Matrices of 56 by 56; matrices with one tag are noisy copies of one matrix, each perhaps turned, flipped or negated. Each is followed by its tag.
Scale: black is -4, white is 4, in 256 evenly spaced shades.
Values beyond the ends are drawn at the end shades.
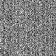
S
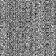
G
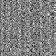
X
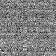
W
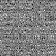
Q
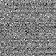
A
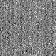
S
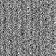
X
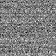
A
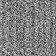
X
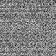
A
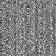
X
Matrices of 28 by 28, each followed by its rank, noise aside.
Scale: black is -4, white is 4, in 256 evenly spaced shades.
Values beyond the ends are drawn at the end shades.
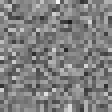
seven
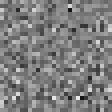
seven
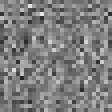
seven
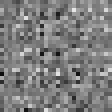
seven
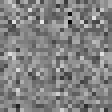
seven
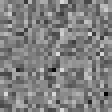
five
